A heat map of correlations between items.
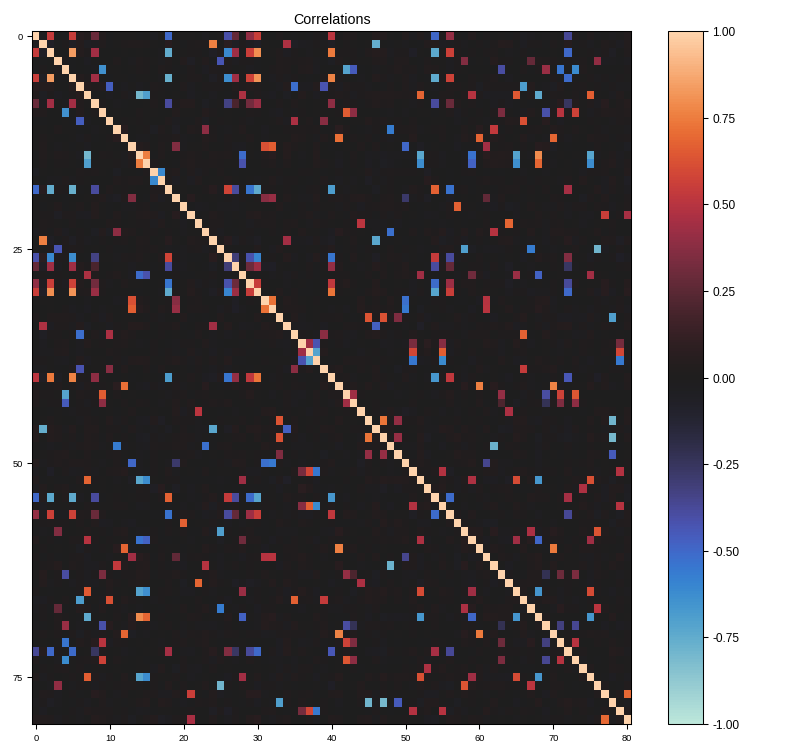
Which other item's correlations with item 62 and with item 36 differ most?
48
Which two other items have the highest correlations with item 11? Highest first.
62, 23
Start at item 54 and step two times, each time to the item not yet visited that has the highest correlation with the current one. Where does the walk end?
26
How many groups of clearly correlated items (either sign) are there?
16
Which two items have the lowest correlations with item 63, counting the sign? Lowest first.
4, 69
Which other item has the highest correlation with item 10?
66
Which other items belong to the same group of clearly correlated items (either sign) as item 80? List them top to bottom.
21, 77
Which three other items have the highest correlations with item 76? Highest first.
58, 67, 3
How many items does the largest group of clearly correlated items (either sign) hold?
13
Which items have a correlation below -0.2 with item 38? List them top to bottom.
36, 37, 51, 55, 79
